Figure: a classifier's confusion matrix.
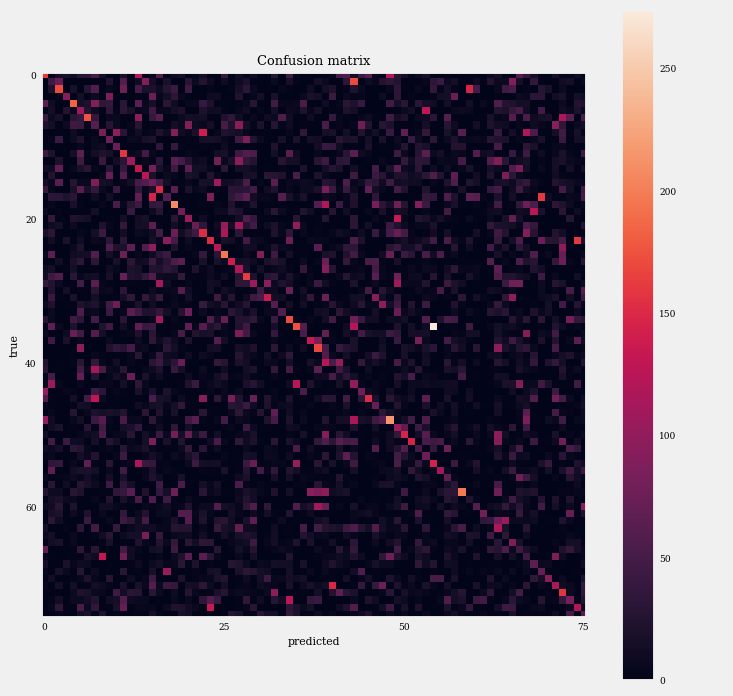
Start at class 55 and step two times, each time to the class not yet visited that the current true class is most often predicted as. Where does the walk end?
43
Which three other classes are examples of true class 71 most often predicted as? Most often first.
40, 47, 15
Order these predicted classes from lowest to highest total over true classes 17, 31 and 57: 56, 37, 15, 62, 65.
62, 37, 56, 65, 15
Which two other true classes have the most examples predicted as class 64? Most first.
62, 14
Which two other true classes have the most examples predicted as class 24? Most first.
15, 12
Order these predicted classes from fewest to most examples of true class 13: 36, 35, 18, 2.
35, 36, 18, 2
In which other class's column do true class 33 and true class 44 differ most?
0
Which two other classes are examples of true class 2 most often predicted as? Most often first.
59, 11
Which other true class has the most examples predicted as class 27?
21
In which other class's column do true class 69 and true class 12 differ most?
17
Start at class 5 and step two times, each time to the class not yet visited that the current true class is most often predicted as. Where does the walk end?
42
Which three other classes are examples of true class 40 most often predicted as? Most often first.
39, 41, 19
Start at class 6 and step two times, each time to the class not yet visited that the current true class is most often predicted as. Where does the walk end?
32
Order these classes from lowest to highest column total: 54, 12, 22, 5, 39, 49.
12, 54, 22, 5, 39, 49
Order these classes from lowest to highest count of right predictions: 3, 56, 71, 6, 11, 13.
56, 3, 71, 13, 11, 6
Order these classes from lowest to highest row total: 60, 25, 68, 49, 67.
68, 49, 67, 60, 25
